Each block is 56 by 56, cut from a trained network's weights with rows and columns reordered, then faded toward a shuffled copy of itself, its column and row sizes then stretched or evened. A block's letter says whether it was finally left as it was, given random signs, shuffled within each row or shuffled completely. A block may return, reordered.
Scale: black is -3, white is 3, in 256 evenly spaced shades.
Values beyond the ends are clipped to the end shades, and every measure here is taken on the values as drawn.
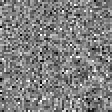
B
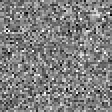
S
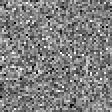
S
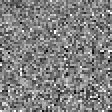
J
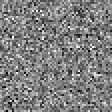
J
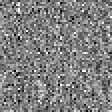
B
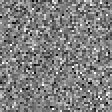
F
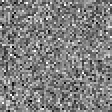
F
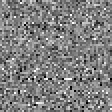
S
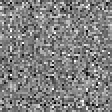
J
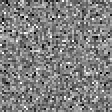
S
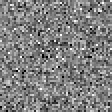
S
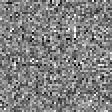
J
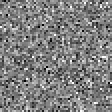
S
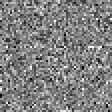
J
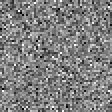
F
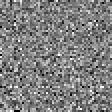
B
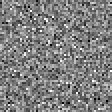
F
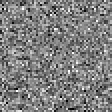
B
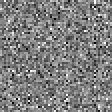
J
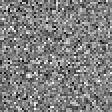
S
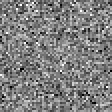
S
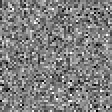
J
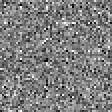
J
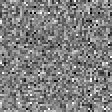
B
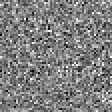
B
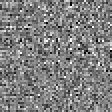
B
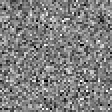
B
